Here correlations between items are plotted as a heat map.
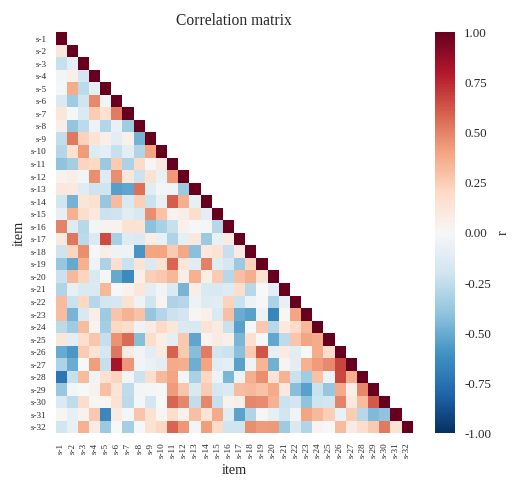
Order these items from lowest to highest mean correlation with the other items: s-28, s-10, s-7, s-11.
s-7, s-10, s-28, s-11
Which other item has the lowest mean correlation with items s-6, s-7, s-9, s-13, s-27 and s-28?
s-1
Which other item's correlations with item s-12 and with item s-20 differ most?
s-6
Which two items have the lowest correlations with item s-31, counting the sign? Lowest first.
s-5, s-17
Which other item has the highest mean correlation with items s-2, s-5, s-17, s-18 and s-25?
s-9
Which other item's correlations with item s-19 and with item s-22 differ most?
s-11
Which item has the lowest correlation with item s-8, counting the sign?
s-18
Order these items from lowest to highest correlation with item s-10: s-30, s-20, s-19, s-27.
s-27, s-30, s-19, s-20
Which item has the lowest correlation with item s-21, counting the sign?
s-12
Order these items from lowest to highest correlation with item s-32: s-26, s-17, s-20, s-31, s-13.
s-17, s-13, s-31, s-26, s-20
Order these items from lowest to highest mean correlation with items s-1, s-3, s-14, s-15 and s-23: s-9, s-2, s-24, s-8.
s-2, s-9, s-8, s-24
